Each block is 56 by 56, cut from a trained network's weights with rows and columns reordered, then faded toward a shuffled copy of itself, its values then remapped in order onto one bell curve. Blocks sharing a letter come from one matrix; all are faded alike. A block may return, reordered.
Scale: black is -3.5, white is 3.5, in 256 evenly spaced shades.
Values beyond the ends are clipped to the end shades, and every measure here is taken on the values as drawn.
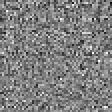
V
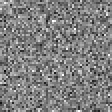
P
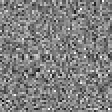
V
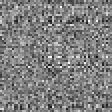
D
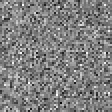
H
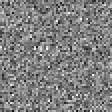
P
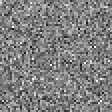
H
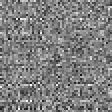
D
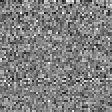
V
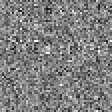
P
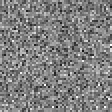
H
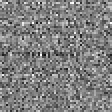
D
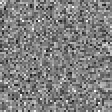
H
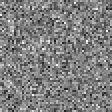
P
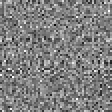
V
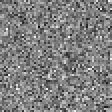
H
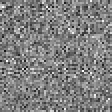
V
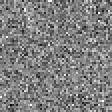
H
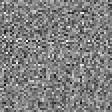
P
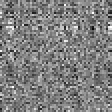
D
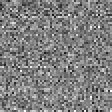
V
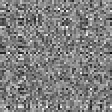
D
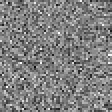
P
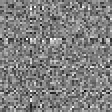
D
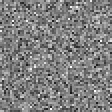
P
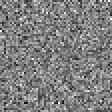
H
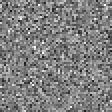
H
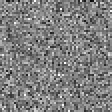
H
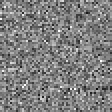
H
